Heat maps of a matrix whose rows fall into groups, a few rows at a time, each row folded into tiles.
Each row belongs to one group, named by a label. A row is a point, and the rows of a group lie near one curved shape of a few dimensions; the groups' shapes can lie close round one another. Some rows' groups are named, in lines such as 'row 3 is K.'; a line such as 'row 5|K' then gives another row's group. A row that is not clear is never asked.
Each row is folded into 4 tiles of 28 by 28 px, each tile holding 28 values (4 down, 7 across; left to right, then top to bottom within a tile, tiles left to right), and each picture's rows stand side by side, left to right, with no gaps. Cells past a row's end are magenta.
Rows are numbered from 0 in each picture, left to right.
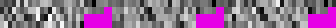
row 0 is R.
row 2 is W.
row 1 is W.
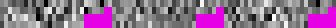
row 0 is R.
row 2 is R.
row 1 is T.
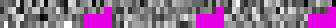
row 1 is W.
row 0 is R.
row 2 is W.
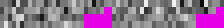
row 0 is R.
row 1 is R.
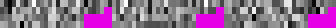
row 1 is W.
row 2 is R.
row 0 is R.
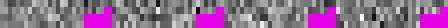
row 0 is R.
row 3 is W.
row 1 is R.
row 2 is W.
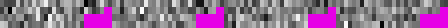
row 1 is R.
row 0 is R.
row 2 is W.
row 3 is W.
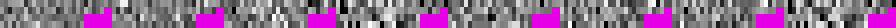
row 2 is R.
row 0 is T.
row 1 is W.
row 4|R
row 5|W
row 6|W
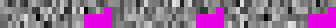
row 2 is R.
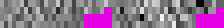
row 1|R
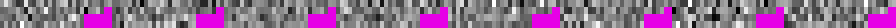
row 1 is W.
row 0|R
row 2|R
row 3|R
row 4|W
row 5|T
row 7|W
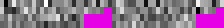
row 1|R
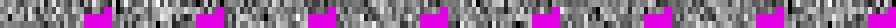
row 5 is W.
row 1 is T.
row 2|W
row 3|W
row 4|W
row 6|W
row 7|T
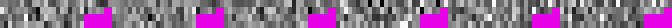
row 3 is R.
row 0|W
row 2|R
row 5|W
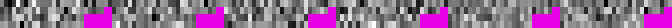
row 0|R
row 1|R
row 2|W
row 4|W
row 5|R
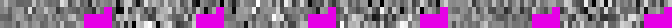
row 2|R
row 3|R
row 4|T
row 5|R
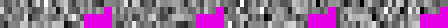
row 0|W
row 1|W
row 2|R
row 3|R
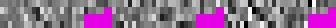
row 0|W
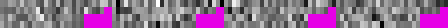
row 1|T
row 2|W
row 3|W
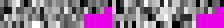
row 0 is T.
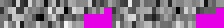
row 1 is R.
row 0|R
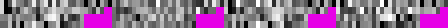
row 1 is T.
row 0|T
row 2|T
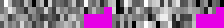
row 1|T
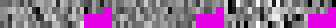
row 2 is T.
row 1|T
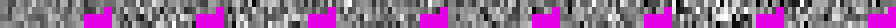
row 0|R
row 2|W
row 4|R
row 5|R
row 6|T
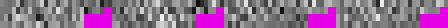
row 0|W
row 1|R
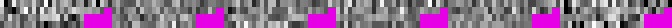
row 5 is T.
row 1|R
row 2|W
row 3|W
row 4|T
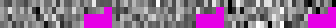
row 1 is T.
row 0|W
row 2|T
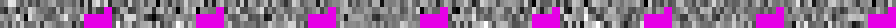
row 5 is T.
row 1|R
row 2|R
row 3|R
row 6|R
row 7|W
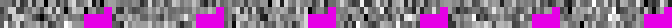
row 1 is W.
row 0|R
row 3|R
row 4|W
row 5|R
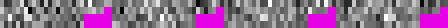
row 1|R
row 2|T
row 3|R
